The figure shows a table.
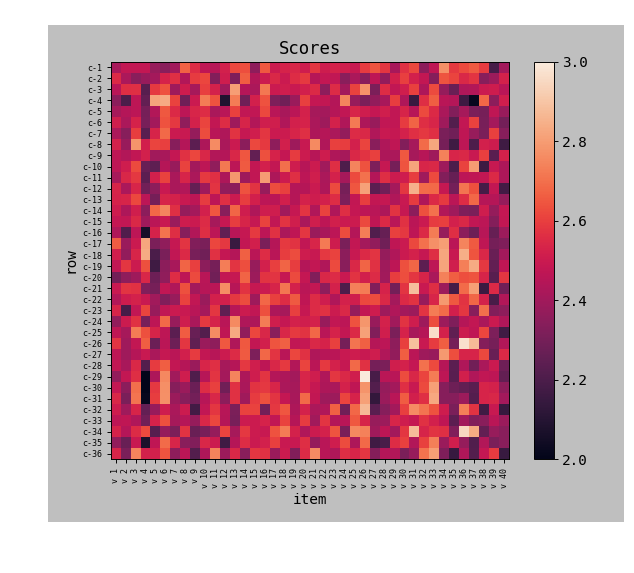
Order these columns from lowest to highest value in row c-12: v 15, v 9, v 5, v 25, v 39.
v 9, v 5, v 39, v 15, v 25
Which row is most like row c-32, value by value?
c-12
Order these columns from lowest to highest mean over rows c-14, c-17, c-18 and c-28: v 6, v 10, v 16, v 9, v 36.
v 9, v 10, v 16, v 6, v 36
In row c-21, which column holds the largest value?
v 31
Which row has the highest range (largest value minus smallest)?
c-29
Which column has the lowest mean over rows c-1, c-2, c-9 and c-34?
v 39
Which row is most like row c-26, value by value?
c-34
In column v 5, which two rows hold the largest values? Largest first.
c-4, c-14
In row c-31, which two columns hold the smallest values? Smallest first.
v 4, v 27
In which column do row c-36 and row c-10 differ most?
v 37
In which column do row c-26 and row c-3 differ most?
v 36
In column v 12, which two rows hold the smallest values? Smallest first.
c-4, c-35
